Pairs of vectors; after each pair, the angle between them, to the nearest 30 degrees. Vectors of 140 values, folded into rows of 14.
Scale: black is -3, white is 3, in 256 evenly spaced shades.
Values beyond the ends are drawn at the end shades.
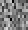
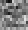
120 degrees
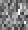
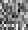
120 degrees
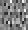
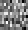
150 degrees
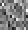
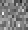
120 degrees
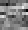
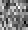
60 degrees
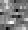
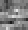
150 degrees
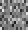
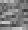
90 degrees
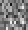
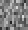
120 degrees
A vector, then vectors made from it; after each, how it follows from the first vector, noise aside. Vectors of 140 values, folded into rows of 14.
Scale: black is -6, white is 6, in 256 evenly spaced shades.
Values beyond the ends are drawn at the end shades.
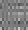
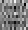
wrapped around, negated, scaled up.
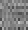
negated.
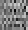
wrapped around, negated, scaled up.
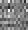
reversed, scaled up.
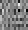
wrapped around, negated, scaled up.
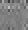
reversed, negated, partly zeroed.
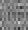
negated.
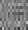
negated.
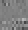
wrapped around, negated, partly zeroed.
